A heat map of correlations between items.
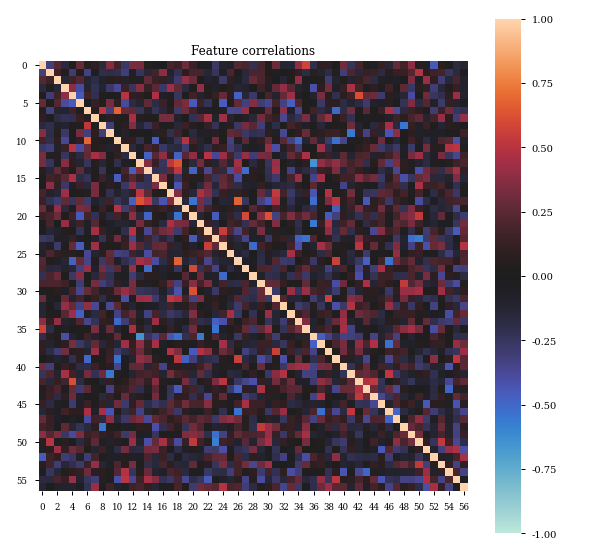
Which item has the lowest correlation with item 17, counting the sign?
36
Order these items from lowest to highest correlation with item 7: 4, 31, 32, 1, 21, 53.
32, 4, 1, 31, 21, 53
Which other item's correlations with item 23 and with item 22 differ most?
12
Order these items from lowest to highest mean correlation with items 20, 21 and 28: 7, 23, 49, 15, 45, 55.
23, 55, 7, 15, 45, 49
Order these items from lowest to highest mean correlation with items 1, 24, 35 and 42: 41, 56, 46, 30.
46, 41, 30, 56
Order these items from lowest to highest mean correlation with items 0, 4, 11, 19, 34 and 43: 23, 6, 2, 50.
23, 50, 6, 2
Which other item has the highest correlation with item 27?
20
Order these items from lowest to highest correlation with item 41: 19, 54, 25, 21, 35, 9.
9, 35, 25, 54, 19, 21
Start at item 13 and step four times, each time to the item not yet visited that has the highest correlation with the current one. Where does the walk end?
55
